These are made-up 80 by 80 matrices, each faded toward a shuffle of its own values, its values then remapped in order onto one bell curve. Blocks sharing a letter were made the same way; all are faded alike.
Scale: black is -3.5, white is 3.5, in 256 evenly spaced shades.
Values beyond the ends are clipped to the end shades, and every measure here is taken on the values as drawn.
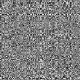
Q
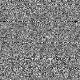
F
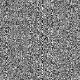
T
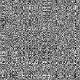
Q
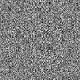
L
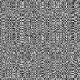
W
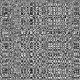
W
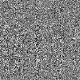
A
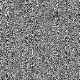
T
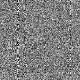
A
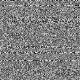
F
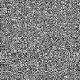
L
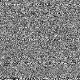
F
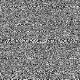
F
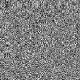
L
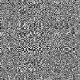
Q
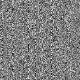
T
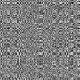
W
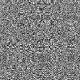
L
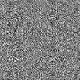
L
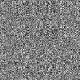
L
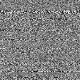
F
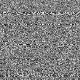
F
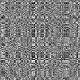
W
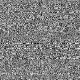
F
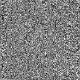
T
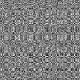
W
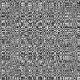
W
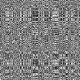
W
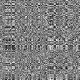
W
